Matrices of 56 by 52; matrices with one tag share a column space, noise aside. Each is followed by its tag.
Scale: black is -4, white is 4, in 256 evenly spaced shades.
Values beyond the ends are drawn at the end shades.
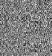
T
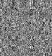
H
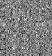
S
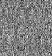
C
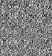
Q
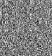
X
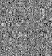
S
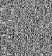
C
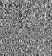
Q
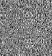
Q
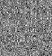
X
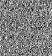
H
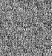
H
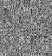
C
